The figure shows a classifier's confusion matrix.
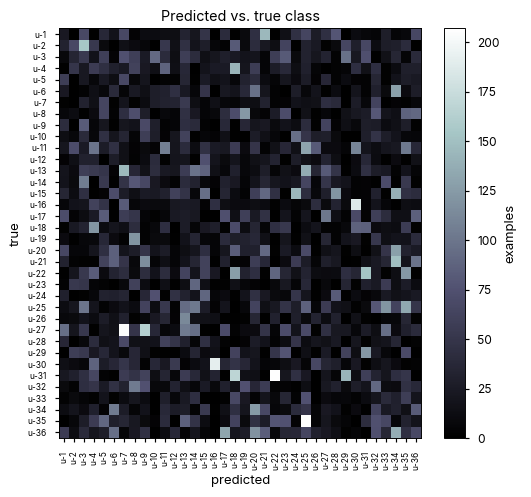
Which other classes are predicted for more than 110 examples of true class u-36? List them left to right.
u-17, u-20, u-34
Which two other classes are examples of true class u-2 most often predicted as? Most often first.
u-3, u-18
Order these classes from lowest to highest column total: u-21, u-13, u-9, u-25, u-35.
u-21, u-9, u-35, u-13, u-25
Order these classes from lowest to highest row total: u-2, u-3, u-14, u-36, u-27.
u-14, u-2, u-3, u-36, u-27
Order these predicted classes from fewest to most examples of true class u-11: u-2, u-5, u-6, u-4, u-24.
u-24, u-5, u-6, u-2, u-4
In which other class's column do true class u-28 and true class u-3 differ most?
u-29
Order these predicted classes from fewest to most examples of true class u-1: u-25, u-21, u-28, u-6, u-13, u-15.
u-6, u-13, u-15, u-25, u-28, u-21
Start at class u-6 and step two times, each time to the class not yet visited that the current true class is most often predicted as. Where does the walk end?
u-20
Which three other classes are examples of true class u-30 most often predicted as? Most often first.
u-16, u-4, u-26
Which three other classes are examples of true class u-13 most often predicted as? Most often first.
u-7, u-25, u-14
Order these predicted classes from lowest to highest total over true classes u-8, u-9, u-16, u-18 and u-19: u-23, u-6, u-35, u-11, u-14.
u-6, u-11, u-14, u-23, u-35
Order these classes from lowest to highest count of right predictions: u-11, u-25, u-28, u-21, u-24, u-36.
u-28, u-21, u-24, u-36, u-25, u-11
